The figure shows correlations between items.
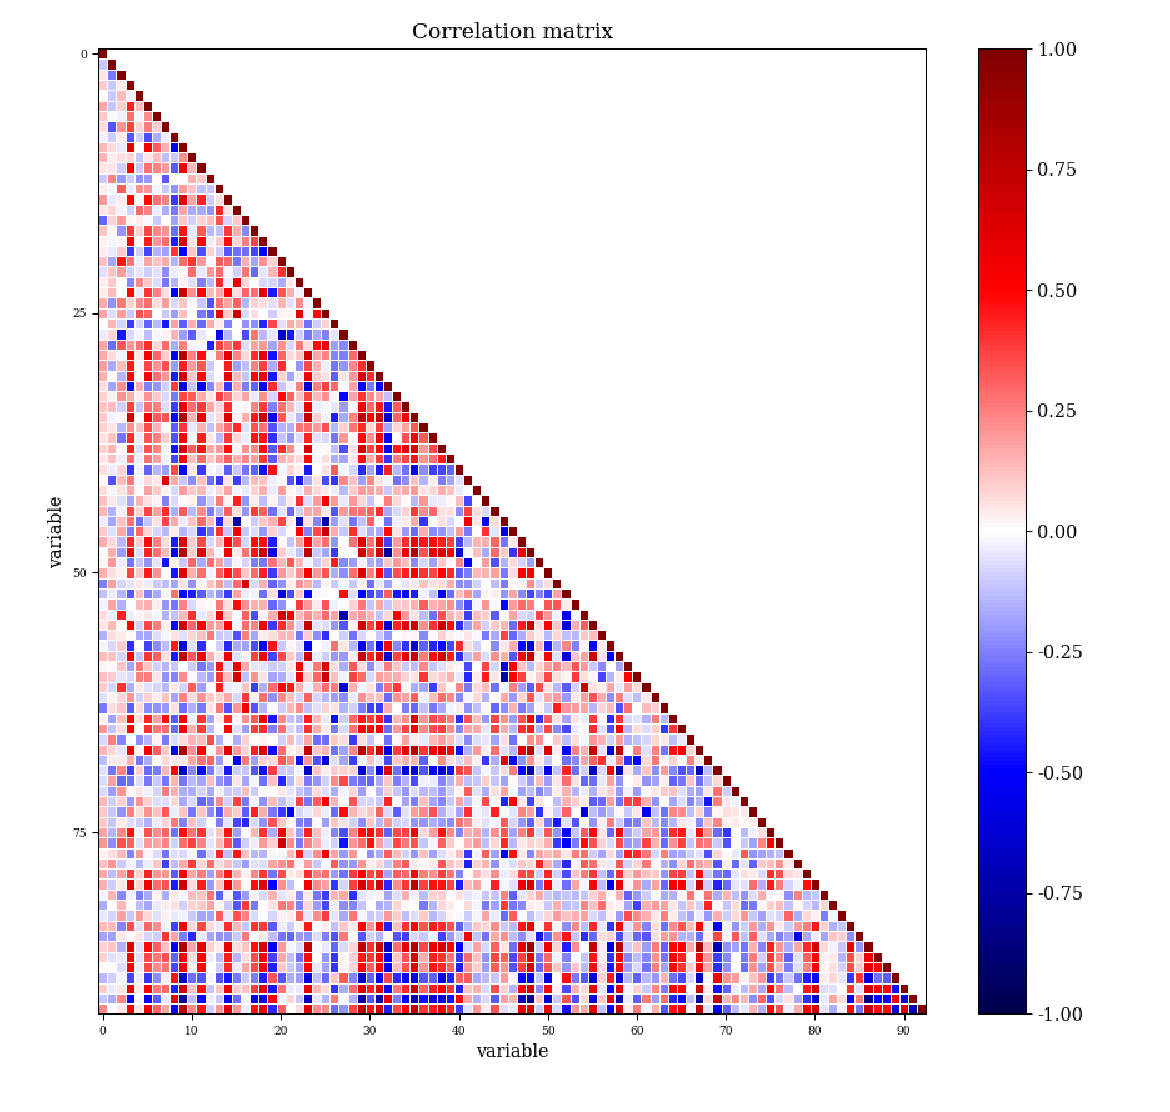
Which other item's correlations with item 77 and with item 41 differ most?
45
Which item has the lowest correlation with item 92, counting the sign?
91
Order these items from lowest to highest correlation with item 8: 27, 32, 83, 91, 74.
83, 27, 74, 32, 91
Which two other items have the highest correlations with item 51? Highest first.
16, 63
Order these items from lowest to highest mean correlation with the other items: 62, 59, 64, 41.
41, 59, 62, 64
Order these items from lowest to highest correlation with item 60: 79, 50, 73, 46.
73, 79, 50, 46
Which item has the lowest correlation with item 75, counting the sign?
52
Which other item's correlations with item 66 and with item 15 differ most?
25
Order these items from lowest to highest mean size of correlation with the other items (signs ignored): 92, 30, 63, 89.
63, 30, 89, 92
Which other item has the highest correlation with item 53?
15
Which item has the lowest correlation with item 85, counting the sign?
78
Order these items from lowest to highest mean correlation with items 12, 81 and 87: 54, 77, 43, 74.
77, 43, 54, 74
